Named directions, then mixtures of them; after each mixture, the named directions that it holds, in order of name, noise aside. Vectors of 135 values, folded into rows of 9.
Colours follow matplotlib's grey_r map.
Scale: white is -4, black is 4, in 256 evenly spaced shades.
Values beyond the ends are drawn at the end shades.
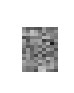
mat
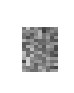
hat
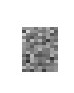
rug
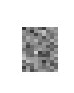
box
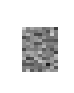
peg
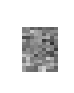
hat, mat.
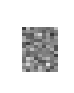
hat, peg.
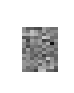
mat.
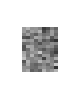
hat, peg.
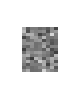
mat, peg, rug.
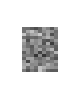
mat, peg, rug.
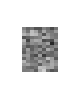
mat.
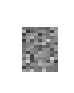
rug.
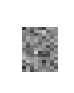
box.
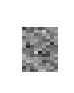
box, mat.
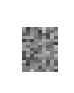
box, hat, rug.
